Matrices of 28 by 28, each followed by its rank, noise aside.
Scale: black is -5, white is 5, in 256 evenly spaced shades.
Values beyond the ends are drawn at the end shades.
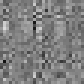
three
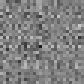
three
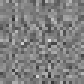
five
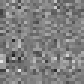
three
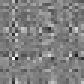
two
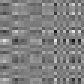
one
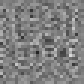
five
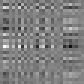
one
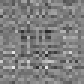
three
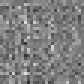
five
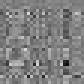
three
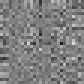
four
